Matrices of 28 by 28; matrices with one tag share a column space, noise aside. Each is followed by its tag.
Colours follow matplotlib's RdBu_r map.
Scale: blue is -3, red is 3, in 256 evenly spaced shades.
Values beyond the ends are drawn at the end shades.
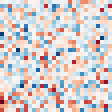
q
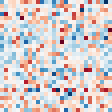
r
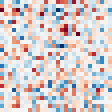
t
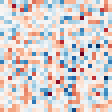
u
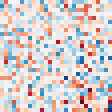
u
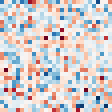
r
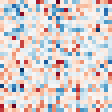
t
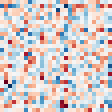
q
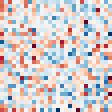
u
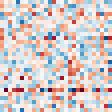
r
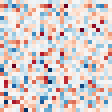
q
